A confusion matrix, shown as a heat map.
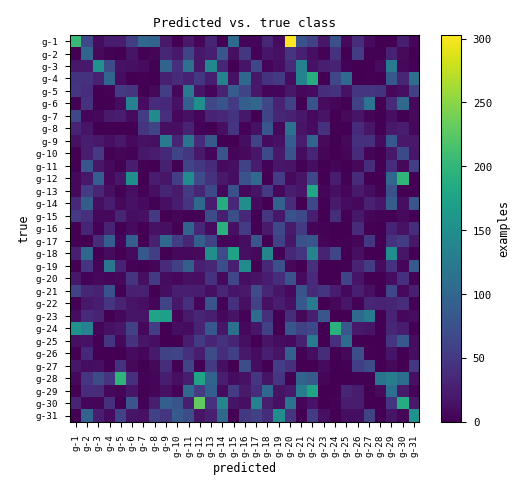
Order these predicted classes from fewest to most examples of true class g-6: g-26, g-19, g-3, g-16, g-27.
g-3, g-19, g-26, g-16, g-27
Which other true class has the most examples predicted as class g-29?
g-18
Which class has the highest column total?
g-22
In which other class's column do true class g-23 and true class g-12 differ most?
g-30
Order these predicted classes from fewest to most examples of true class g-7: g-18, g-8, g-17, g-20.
g-17, g-20, g-18, g-8
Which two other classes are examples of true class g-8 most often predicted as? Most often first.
g-20, g-18
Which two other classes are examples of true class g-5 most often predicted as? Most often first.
g-11, g-15
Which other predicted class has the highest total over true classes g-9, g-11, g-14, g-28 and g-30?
g-12
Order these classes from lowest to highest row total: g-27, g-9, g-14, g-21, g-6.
g-27, g-21, g-9, g-14, g-6
